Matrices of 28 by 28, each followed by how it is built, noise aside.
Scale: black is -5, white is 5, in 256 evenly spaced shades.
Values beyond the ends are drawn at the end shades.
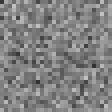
repeating columns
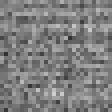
blocks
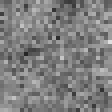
smooth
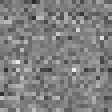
uneven rows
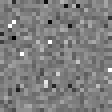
sparse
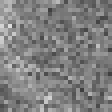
smooth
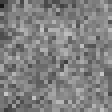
smooth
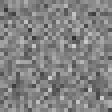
repeating columns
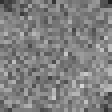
smooth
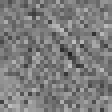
Toeplitz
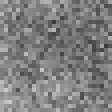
smooth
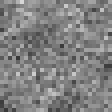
smooth
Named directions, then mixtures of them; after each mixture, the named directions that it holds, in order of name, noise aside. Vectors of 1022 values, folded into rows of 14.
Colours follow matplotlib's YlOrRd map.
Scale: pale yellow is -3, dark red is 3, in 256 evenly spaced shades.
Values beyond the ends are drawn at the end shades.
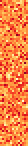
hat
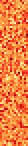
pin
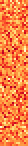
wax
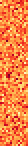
hat.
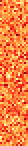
hat.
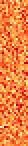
pin, wax.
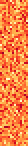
pin, wax.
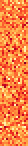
hat, wax.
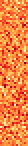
hat, wax.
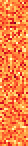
pin, wax.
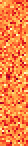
hat, pin.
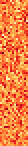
pin, wax.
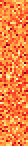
hat, pin.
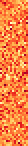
hat, pin.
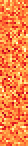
pin, wax.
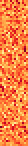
wax.
